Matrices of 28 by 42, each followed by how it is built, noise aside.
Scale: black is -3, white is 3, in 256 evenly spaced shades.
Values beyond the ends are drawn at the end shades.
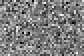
noise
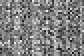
blocks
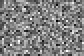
repeating rows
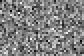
noise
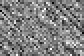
Toeplitz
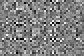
low rank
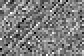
Hankel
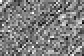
Hankel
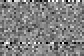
uneven rows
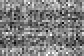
blocks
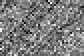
Hankel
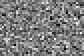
noise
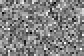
noise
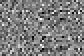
low rank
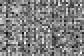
blocks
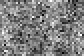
smooth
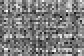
blocks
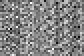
repeating rows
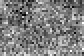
smooth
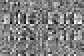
low rank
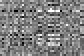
low rank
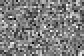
noise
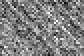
Toeplitz
